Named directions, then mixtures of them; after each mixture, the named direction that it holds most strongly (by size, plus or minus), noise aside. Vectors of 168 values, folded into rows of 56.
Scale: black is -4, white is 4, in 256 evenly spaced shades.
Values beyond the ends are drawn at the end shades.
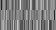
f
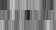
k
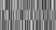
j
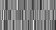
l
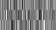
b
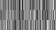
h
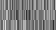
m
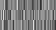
l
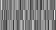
f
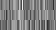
h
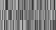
l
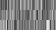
h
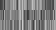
l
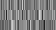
b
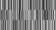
h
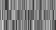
l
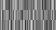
j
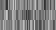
m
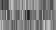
k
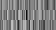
b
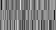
f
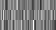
l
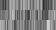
k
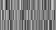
j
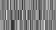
b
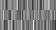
l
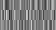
j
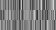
h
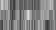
k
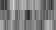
k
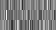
b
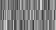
l
